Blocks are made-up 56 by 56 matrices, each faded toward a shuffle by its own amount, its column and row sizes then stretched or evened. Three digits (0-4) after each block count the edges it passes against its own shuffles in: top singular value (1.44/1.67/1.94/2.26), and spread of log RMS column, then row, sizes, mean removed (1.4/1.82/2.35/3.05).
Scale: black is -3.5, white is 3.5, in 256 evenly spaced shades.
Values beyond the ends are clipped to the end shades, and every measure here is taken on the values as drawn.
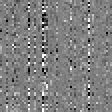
4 4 0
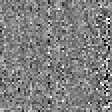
0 3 0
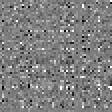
3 3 3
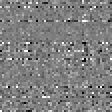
0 1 4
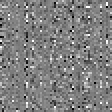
1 4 1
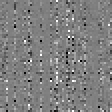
0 4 1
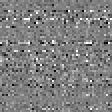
1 1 4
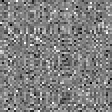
4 1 1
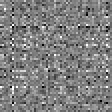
4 3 2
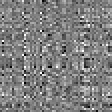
4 3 2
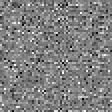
3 0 1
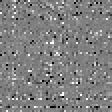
0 2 3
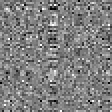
4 2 2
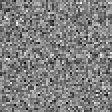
2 0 0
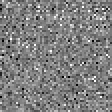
1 0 1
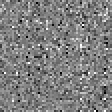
1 2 1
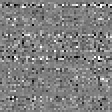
1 2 4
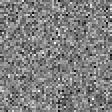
1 1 0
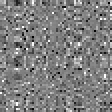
4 2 1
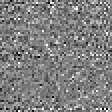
3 1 2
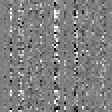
3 4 0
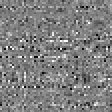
3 0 3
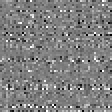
2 0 4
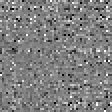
0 2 3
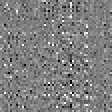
3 3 1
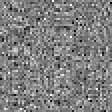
3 0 0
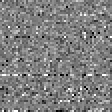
0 0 3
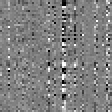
4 4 1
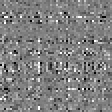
3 2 4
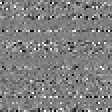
2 0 4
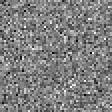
0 0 0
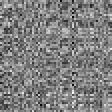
4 3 1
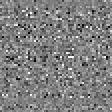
1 1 3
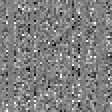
0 4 0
